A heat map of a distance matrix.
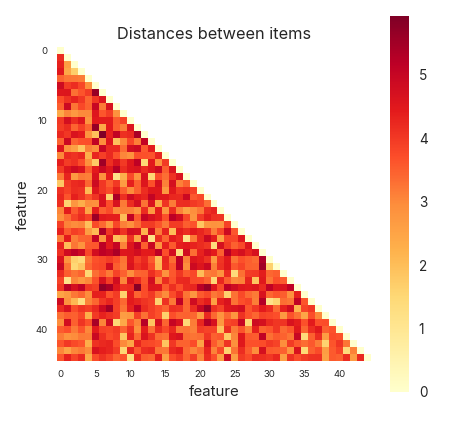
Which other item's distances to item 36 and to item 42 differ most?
30
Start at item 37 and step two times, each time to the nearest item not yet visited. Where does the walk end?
38
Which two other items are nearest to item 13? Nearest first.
27, 18
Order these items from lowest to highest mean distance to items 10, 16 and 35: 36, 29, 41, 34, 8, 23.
41, 23, 36, 8, 34, 29
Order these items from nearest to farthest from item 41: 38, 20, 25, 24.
24, 38, 25, 20
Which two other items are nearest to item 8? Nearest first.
18, 39
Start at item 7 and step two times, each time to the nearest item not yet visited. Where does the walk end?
25
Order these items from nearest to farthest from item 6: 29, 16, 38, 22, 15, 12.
15, 38, 22, 29, 16, 12
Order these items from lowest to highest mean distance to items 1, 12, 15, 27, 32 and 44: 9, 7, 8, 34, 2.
9, 2, 8, 7, 34
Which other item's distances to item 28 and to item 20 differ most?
22
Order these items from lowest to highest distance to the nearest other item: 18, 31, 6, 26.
18, 31, 26, 6
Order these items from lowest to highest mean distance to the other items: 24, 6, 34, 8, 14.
14, 8, 24, 6, 34
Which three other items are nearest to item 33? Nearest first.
1, 22, 28
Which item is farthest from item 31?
29
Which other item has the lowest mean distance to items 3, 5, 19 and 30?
36
